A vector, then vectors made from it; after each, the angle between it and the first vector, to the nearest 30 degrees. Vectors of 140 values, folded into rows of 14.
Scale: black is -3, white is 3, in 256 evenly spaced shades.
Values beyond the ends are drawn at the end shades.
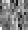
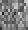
120 degrees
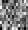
120 degrees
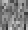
60 degrees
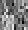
90 degrees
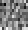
60 degrees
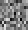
90 degrees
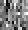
120 degrees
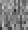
90 degrees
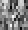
60 degrees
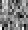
60 degrees
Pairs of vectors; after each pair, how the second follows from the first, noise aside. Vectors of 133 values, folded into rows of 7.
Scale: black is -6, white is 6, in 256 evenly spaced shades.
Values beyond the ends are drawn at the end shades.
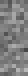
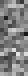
wrapped around, scaled up.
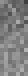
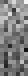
negated, scaled up.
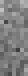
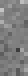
partly zeroed.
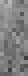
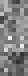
wrapped around, negated, scaled up.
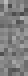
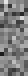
scaled up.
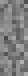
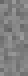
reversed, negated, shrunk.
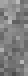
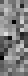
wrapped around, negated, scaled up.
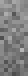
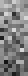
scaled up.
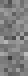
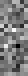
wrapped around, scaled up.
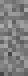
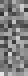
negated, scaled up.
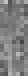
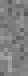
partly zeroed.
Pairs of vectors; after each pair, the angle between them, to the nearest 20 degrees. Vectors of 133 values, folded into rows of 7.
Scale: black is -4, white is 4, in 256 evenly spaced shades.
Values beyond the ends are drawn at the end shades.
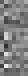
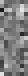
80 degrees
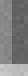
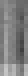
40 degrees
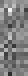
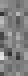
80 degrees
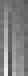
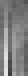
20 degrees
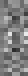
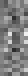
20 degrees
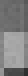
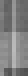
40 degrees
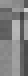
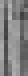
60 degrees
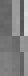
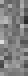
120 degrees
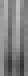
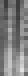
160 degrees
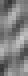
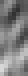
140 degrees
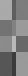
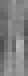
100 degrees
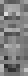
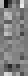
80 degrees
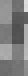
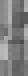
40 degrees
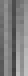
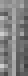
140 degrees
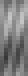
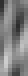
120 degrees
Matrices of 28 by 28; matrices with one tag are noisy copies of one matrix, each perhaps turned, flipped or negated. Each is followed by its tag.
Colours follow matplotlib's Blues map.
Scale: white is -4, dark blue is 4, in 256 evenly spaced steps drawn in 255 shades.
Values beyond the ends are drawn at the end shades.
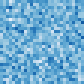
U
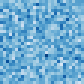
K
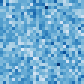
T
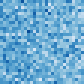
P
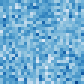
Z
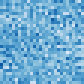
Z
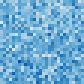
P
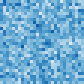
U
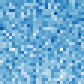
P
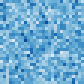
U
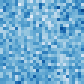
Z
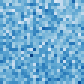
P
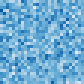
K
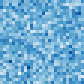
U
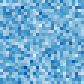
U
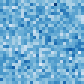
T
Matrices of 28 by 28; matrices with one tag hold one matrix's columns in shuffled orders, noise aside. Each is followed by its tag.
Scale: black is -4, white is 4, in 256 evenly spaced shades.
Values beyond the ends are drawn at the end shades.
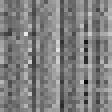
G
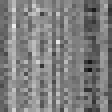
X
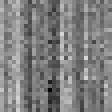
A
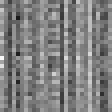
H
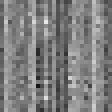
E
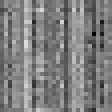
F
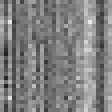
E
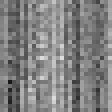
A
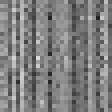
H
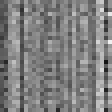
X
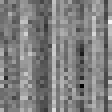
E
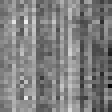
E
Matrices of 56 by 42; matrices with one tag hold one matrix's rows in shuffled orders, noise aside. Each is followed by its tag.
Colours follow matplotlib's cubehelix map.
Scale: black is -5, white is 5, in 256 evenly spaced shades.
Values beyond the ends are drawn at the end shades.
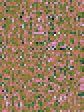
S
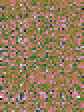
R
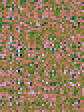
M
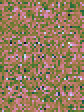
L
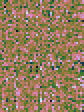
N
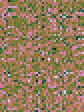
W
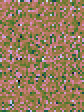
M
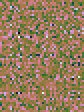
M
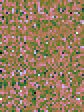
R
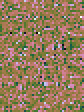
L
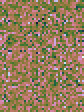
W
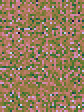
M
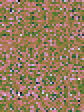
M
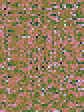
W
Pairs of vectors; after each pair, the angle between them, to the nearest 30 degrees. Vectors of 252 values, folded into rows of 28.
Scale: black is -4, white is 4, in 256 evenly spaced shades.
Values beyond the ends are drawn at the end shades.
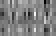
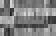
120 degrees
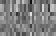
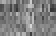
150 degrees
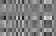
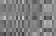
150 degrees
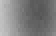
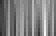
120 degrees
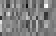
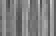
90 degrees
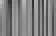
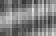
120 degrees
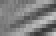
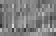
120 degrees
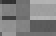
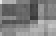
120 degrees
